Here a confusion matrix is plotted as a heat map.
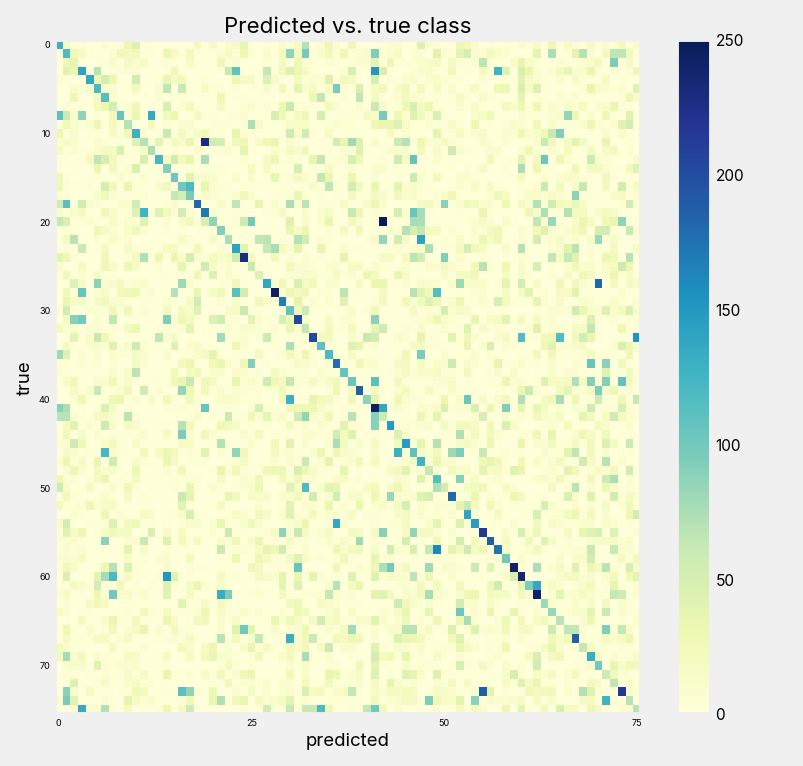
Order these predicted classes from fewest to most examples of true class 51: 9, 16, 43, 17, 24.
24, 9, 17, 16, 43
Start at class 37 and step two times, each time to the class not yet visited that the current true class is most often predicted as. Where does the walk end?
65
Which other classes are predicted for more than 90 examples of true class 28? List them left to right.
3, 23, 49
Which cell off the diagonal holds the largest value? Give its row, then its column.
20, 42
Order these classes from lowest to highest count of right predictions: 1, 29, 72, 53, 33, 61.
72, 61, 1, 53, 29, 33
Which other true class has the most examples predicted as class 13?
33
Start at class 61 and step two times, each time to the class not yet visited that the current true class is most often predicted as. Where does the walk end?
21
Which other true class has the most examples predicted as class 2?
31
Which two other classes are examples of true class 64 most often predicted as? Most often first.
52, 71
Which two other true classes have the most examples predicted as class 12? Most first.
8, 55
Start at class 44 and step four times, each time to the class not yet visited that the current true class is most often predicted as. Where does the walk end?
30
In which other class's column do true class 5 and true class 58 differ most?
36
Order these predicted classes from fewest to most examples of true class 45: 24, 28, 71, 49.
24, 28, 71, 49
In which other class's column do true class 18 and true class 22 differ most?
47
